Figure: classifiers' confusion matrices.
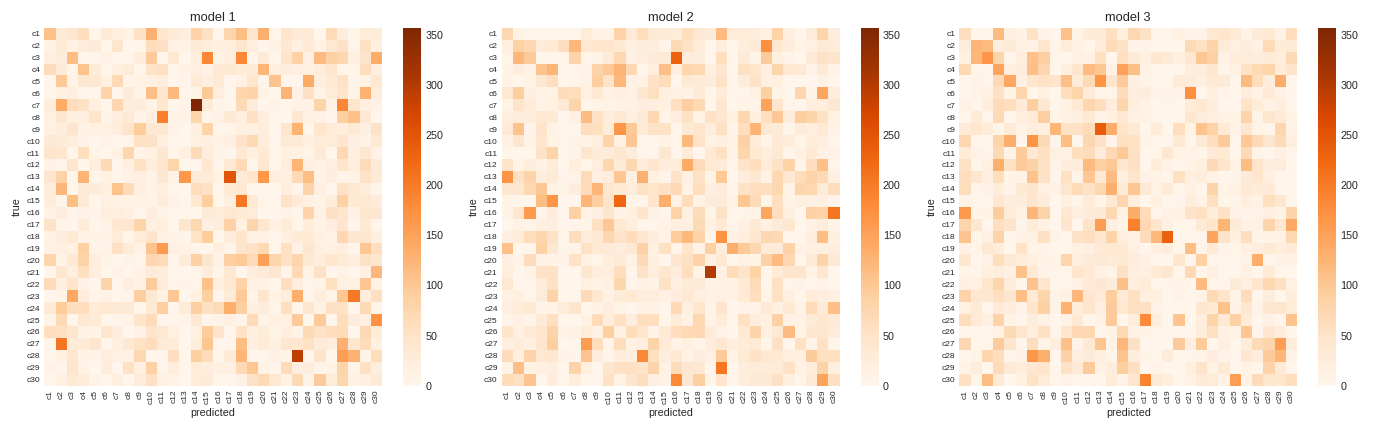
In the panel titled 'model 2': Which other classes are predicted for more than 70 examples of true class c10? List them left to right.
c12, c17, c22
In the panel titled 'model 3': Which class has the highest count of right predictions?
c3
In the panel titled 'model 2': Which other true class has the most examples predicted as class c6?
c2
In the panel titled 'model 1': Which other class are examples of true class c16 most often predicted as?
c24
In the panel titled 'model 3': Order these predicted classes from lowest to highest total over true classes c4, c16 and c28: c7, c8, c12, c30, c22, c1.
c22, c30, c12, c1, c8, c7
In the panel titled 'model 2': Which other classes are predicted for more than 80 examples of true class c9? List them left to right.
c2, c11, c12, c23
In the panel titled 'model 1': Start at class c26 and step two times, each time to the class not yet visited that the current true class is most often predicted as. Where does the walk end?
c18
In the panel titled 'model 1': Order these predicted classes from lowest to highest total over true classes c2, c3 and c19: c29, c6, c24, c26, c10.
c6, c24, c26, c29, c10
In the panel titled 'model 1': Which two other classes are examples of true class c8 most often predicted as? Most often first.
c11, c28
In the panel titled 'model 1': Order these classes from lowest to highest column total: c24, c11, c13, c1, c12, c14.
c13, c12, c1, c24, c11, c14
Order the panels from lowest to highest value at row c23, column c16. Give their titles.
model 1, model 2, model 3
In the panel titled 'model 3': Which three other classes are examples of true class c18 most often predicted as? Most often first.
c19, c23, c1
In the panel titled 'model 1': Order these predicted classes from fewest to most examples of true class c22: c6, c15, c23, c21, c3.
c21, c23, c3, c6, c15
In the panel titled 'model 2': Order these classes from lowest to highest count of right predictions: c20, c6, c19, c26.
c20, c6, c19, c26
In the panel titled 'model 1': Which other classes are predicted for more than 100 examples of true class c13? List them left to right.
c4, c17, c20, c24
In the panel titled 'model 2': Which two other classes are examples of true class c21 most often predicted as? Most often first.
c19, c23
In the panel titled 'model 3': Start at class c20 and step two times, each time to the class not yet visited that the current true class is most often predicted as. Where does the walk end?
c29
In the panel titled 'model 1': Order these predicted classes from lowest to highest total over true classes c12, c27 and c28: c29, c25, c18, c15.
c25, c29, c15, c18
